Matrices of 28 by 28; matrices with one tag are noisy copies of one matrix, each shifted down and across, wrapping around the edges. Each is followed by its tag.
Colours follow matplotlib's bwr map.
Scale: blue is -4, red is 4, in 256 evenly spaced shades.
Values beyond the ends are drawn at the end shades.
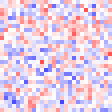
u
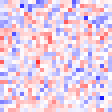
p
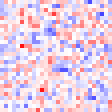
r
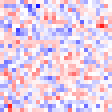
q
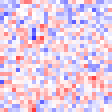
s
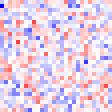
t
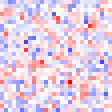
s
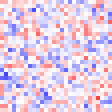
r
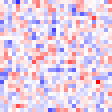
t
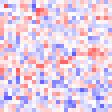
s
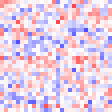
p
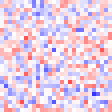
u
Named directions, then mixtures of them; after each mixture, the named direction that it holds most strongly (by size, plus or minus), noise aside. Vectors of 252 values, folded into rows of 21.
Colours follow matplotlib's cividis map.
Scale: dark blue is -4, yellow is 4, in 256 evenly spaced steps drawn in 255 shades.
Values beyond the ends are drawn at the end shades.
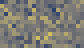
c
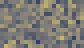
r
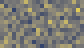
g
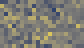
c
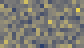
g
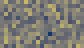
c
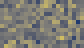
r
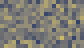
r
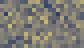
c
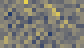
g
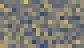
g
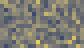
r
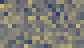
c
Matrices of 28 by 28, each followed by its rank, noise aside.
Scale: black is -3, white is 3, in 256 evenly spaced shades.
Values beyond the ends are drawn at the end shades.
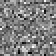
six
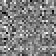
six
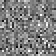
six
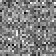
eight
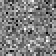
seven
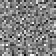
eight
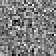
eight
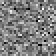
seven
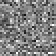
six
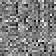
seven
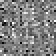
five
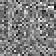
six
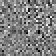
five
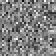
seven
